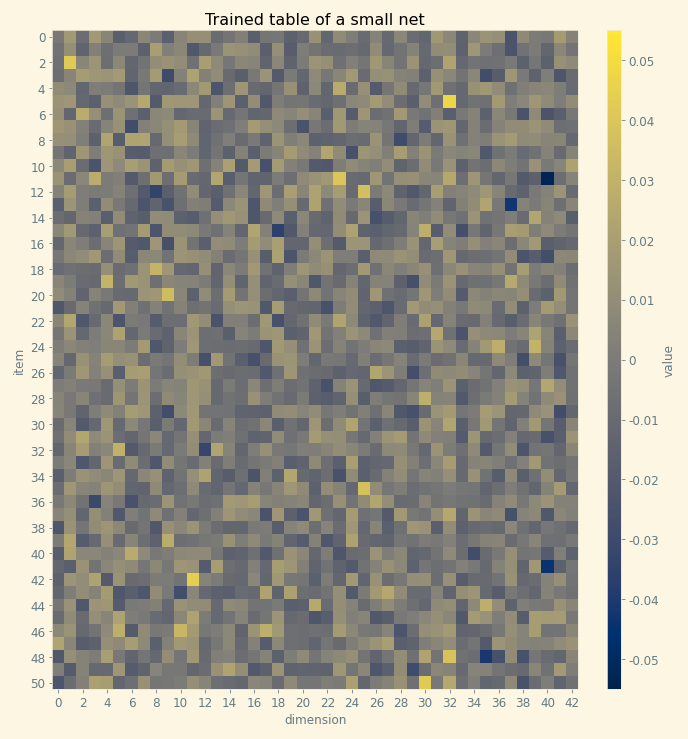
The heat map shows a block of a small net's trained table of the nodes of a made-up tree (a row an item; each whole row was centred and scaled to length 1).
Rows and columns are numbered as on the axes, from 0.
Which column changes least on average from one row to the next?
42
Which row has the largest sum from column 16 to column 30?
9
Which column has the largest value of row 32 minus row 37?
5
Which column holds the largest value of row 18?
8
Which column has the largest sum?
32
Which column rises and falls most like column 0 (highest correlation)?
36
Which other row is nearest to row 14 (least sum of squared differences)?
49
